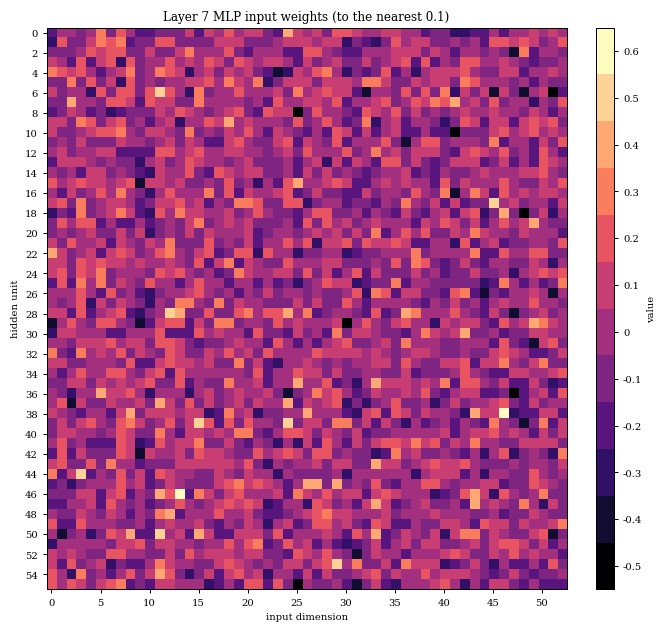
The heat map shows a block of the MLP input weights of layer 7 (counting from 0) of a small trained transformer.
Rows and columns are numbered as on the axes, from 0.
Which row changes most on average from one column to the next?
6
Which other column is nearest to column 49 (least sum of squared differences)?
17
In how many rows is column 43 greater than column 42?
24
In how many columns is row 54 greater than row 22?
22
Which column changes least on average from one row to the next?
20
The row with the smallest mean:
55
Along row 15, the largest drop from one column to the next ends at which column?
9
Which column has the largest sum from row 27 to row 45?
7
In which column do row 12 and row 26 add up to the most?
33
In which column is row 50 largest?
11
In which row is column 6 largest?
43
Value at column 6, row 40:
0
